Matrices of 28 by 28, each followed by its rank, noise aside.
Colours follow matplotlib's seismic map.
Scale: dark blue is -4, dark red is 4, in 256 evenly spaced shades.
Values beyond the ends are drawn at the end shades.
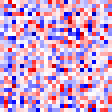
seven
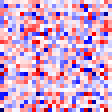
five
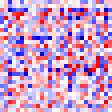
four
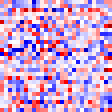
five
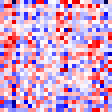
six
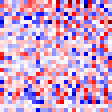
six
